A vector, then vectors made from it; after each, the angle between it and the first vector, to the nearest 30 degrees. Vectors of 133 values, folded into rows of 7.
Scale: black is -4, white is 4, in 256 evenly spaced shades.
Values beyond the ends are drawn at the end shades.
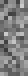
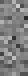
120 degrees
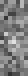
30 degrees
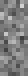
30 degrees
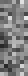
60 degrees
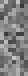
150 degrees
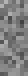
150 degrees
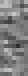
120 degrees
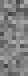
60 degrees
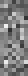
90 degrees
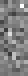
60 degrees
